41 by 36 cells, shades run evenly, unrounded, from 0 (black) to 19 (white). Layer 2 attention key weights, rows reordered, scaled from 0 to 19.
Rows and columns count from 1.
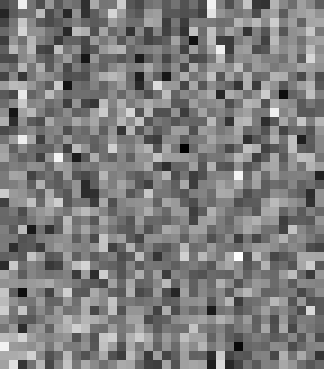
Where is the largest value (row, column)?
29, 27
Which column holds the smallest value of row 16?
34
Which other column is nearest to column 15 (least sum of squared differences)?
23
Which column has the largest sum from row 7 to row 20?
3
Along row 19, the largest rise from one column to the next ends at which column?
24
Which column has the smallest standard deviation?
20
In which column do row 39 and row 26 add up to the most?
1
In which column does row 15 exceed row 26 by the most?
4
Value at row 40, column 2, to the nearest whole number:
13
